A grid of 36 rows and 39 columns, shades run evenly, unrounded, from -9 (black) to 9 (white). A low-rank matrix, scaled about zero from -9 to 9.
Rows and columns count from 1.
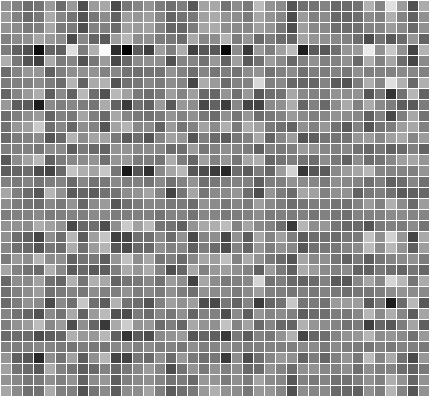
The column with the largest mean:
36
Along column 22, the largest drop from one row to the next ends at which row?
7
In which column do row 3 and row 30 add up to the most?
12
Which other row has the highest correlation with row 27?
15
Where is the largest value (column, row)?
10, 5
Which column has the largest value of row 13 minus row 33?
4
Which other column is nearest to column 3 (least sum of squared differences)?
23
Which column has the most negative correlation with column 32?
19
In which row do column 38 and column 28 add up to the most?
30
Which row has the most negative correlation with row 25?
13
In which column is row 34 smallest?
16
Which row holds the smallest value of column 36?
28
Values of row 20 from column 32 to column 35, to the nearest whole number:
-1 0 0 0
